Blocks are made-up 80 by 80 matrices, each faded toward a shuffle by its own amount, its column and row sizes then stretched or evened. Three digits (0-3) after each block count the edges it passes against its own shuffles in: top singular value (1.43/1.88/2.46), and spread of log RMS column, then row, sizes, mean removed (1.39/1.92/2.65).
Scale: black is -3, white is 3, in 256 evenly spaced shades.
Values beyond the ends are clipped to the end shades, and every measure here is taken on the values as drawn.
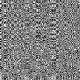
3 2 0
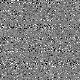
0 1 3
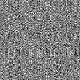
2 1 0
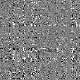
1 3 3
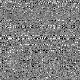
2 0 3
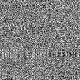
2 0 1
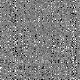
1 3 2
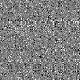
2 1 1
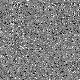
0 0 1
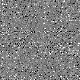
1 1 2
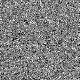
0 0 2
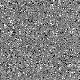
1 0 1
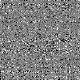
1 1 3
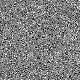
1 0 0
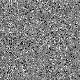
1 1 0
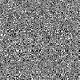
2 1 2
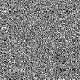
2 1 1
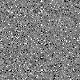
1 0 1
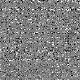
1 1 3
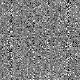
1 3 1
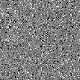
2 1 0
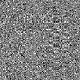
2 1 1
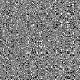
2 2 0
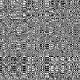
3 2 3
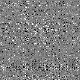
1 2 3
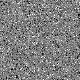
0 1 0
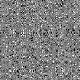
2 2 1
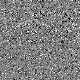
0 1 2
